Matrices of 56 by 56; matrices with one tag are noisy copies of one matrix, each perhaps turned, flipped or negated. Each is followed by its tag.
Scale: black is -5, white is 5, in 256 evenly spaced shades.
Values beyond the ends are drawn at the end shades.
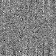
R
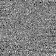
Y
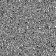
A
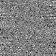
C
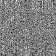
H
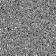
A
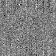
R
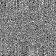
C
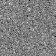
A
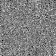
Y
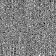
H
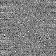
R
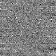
R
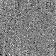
Y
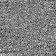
Y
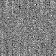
R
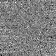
Y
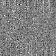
R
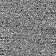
C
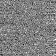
H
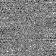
C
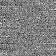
R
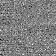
H
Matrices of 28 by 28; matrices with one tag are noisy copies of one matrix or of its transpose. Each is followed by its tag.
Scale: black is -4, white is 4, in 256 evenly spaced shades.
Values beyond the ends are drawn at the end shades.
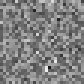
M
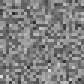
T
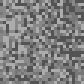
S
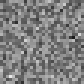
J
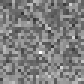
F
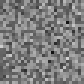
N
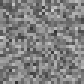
J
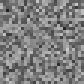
J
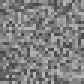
N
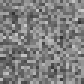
F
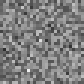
N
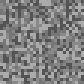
T
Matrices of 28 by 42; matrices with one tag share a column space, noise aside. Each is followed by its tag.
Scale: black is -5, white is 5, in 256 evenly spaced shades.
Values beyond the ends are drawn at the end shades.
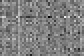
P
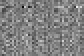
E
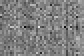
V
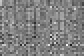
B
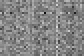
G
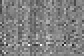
B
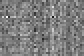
P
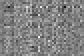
E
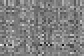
B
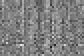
B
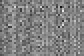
E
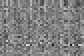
B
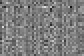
E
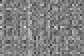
V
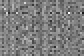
G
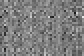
P
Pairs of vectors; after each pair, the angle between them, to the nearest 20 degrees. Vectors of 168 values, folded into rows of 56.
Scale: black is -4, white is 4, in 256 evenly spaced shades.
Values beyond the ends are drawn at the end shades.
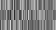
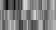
80 degrees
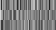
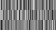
40 degrees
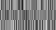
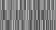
100 degrees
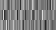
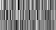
100 degrees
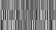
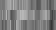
80 degrees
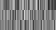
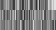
160 degrees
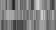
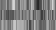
160 degrees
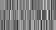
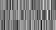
20 degrees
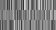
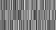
60 degrees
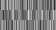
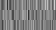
140 degrees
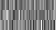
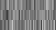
160 degrees
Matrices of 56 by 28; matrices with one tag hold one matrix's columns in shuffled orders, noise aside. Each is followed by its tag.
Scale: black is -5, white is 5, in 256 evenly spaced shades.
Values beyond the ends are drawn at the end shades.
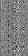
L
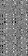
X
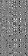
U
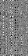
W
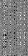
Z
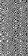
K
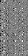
K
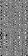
Z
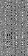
Z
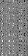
K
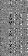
X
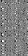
K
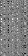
U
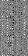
W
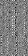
W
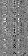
U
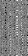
W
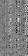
U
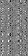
K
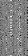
W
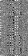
W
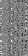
K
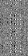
X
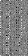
W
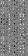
X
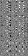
L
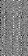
W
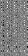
L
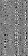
Z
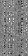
U
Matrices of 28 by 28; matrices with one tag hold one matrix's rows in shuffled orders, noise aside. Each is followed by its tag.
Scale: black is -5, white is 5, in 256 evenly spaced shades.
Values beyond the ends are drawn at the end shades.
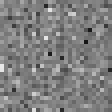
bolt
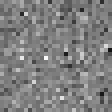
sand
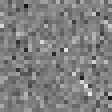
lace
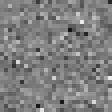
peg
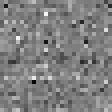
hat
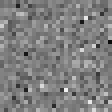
lace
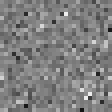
lace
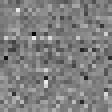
hat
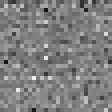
hat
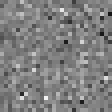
sand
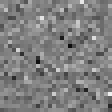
peg
